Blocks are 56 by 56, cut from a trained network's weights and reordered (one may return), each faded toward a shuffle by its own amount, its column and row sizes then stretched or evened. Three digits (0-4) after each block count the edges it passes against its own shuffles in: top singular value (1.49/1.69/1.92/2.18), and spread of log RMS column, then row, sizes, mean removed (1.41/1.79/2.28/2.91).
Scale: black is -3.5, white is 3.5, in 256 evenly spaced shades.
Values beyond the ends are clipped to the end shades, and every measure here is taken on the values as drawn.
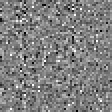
1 2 0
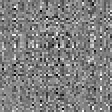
4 4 1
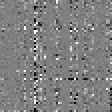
2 4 2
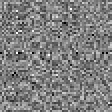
4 0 1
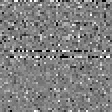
3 0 3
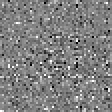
1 2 1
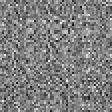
2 2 0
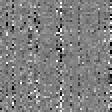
2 4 0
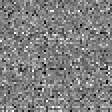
2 0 1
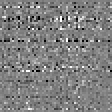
2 2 4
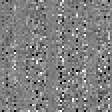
0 4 1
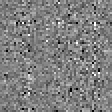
0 3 1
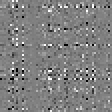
4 4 3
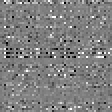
2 2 4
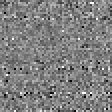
0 1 3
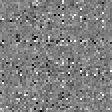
0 2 2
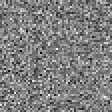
1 0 0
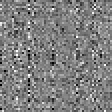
4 3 1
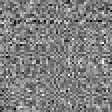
3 0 1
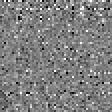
1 1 2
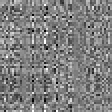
4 4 0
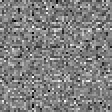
3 0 1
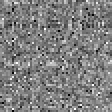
2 0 0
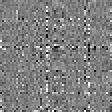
2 3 2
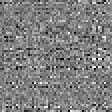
2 1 4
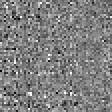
0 3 2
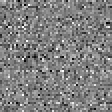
2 0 3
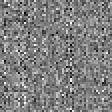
2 3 0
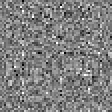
2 1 0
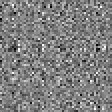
2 2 3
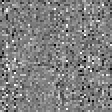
0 3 1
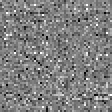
1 2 1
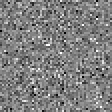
2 2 0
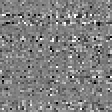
0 2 4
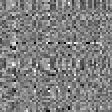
4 2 2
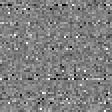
0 0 3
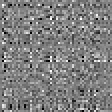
3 3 4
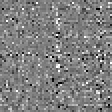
1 3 2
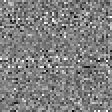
0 0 3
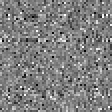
2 0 1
